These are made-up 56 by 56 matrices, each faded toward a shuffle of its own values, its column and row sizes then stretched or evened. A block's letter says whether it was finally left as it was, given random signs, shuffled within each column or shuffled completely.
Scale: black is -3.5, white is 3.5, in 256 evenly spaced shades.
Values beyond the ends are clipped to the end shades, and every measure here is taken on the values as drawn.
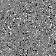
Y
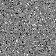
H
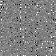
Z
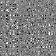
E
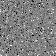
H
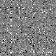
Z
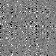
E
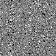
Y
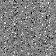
Y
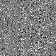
Y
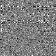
Z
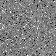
H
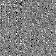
Y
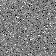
H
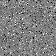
H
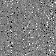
Y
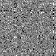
E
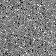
H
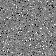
H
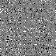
Z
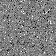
H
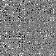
Z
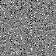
Y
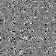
Z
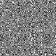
E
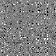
E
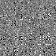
Z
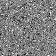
H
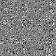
E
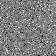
H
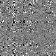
Z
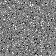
H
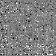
Z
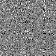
Z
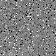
Y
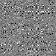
E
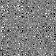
Z
